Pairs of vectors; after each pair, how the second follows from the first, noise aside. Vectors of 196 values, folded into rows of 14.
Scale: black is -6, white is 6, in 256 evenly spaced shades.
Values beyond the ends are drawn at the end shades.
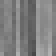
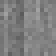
wrapped around, shrunk.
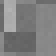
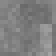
reversed, shrunk.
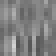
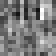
reversed, scaled up.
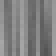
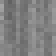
reversed, shrunk.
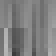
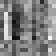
wrapped around, scaled up.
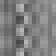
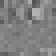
reversed, negated, partly zeroed.
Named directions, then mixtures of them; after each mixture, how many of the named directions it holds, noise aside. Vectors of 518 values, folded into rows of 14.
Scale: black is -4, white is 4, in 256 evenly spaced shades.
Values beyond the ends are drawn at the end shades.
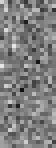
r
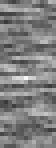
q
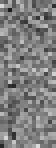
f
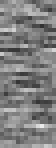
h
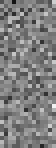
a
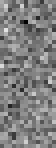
two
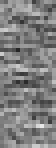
two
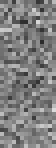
four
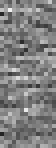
four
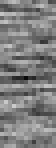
one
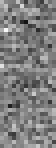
three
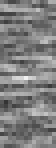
one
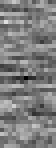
one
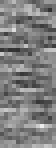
one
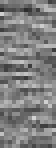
two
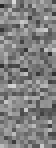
three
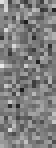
one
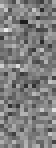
four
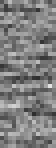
three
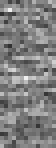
two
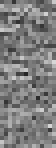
three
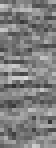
three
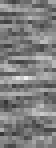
one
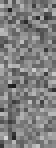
one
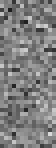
four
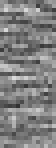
three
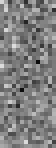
one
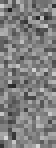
one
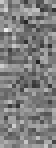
two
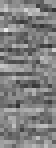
three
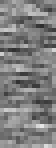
one
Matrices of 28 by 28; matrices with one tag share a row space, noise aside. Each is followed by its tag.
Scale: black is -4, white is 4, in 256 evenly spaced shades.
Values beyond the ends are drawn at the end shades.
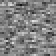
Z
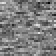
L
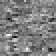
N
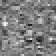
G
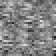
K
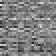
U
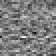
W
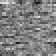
L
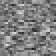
Z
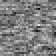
L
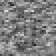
Z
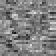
N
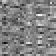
G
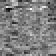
N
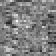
N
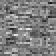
N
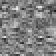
G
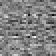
W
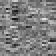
N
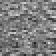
W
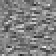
Z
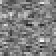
K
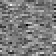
K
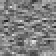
Z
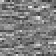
L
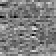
U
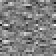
K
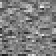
K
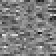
G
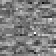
L
